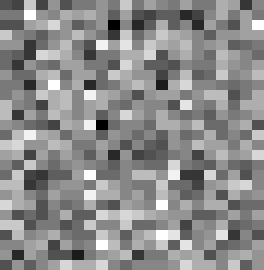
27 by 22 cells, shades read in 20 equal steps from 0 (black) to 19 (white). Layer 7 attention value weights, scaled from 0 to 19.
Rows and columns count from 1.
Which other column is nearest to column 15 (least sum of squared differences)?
13
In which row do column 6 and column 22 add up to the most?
3
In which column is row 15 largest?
2
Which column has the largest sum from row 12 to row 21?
8
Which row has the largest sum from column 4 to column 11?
10
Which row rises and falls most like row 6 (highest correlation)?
9
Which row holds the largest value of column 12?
22
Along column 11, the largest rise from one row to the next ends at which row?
12
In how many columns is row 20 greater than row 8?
11
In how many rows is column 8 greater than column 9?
12
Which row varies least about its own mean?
17
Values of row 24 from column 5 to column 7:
13 9 8
